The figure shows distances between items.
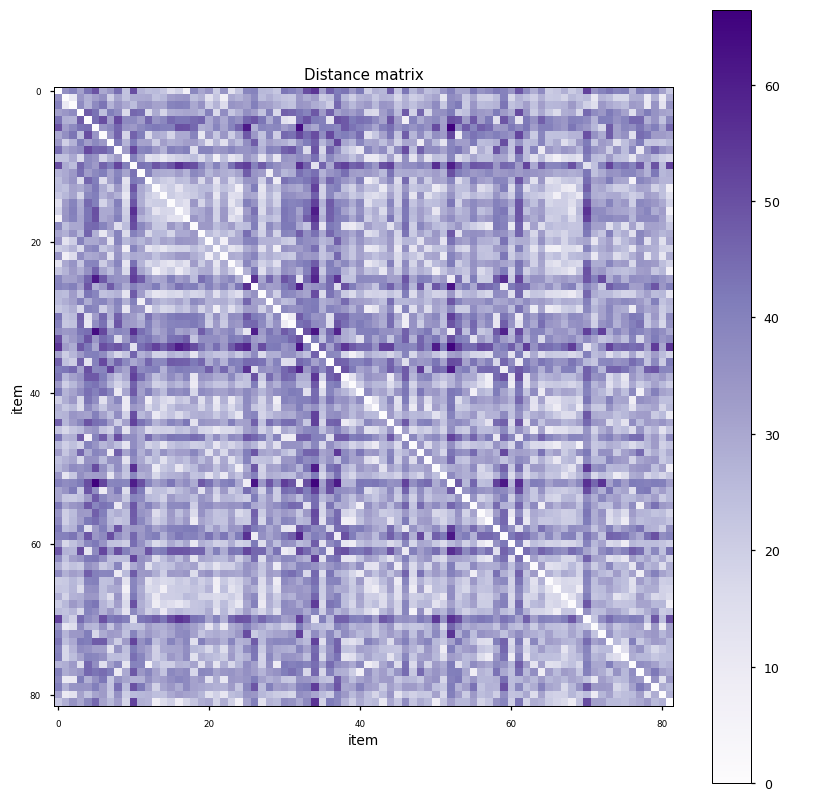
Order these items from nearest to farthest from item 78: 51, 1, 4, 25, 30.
1, 51, 30, 4, 25
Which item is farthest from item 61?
52
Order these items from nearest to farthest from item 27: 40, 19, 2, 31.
19, 40, 2, 31
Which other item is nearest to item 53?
6
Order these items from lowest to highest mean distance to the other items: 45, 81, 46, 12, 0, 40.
45, 81, 12, 40, 0, 46
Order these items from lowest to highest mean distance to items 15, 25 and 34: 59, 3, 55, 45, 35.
45, 35, 3, 55, 59
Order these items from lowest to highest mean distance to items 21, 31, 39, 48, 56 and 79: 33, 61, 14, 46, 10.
14, 46, 61, 33, 10
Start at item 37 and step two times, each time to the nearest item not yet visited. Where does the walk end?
26
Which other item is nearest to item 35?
39
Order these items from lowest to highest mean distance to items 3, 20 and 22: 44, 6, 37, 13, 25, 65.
65, 13, 6, 44, 25, 37
